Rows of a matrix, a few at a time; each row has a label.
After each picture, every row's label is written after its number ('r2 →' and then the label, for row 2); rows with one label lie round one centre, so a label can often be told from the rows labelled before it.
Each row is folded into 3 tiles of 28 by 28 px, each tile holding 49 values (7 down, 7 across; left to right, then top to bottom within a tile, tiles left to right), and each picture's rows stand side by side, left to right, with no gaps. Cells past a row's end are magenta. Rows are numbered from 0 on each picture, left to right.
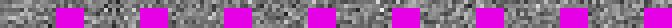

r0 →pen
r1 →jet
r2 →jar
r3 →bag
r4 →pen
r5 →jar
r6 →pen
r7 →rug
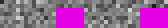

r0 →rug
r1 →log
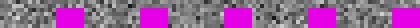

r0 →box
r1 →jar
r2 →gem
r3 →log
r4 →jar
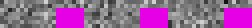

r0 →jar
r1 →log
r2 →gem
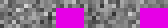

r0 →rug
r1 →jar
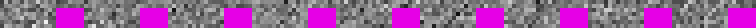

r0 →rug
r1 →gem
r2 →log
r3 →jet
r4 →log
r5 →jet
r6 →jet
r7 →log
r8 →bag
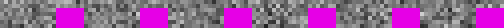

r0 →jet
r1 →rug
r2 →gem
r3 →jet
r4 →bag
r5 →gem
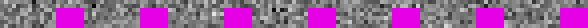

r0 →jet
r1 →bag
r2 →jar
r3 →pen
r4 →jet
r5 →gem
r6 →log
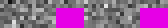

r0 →bag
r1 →jar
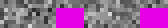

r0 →box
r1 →gem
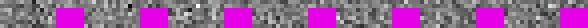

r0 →jet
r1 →jar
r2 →pen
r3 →pen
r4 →pen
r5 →rug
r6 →rug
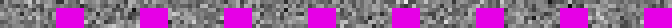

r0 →rug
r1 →box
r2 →gem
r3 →jet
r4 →log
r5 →jet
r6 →gem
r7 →gem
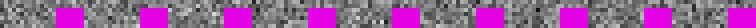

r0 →rug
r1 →box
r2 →jar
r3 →rug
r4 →rug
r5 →log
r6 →jet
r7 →gem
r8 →pen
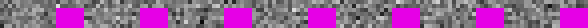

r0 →gem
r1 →bag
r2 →pen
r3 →log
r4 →log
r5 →rug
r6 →jar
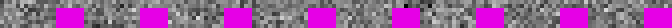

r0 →box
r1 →jet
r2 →box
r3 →rug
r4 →log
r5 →bag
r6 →log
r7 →rug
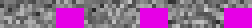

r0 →jar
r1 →jar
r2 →gem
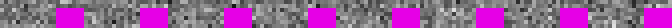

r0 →log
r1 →box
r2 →gem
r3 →gem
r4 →box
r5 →bag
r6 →pen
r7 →gem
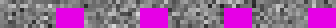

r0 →pen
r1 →log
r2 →bag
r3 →jar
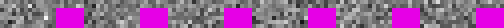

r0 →pen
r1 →bag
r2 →log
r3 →gem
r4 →rug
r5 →rug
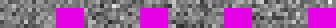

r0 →jet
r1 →log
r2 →jet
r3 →jar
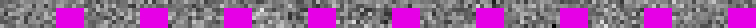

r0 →jar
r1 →jar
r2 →gem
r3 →gem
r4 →box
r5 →box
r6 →pen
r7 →rug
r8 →pen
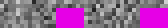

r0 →rug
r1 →jar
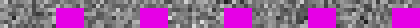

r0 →jet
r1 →bag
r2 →gem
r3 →box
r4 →box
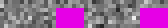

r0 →pen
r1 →jet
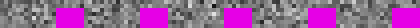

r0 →bag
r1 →jet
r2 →jar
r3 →bag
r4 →rug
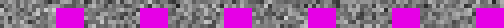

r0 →log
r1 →gem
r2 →bag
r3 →bag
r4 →log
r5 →jar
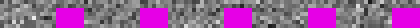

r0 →rug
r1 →rug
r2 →log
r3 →pen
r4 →jar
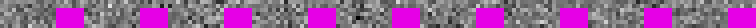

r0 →box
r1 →pen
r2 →log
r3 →jet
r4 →log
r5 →jet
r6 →bag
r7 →gem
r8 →pen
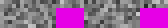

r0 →jar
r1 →rug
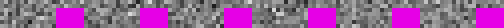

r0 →jet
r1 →jar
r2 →jar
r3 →jet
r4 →rug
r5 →rug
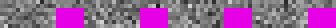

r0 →jet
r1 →box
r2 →log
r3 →jet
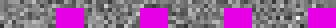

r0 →gem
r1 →log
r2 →jet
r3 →pen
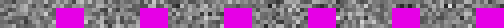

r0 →jar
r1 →box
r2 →bag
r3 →log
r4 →gem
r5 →jar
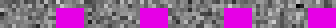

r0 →jar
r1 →jar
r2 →pen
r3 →jar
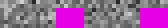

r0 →jet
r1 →jar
